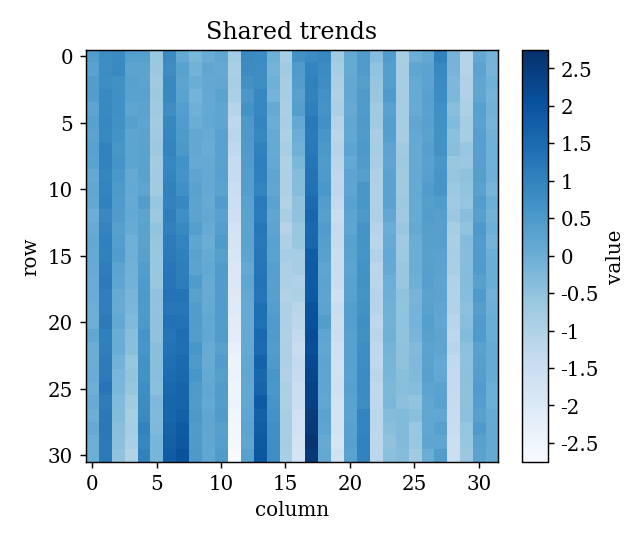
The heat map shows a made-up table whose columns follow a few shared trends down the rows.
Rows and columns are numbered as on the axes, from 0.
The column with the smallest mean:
11
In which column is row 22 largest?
17
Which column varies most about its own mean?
16
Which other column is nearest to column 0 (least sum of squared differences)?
9
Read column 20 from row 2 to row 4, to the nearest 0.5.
0 0 0
